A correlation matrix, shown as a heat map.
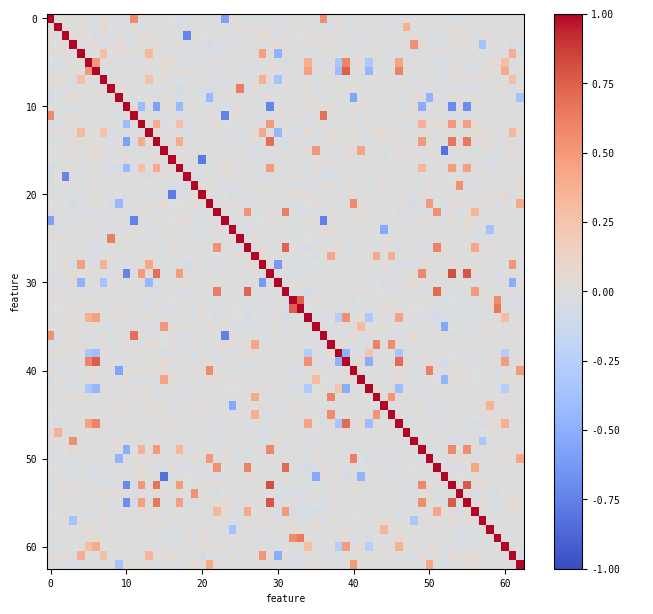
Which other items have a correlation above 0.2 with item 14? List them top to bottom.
12, 17, 29, 49, 53, 55
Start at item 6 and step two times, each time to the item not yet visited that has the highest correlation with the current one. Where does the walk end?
46
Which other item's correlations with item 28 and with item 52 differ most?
15
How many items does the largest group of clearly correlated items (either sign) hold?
8
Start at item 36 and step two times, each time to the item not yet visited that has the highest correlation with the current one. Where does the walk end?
0
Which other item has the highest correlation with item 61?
28
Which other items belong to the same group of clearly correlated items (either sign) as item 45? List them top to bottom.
27, 37, 43
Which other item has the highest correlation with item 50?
40
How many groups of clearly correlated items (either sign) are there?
16
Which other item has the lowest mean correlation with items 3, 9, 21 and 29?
10
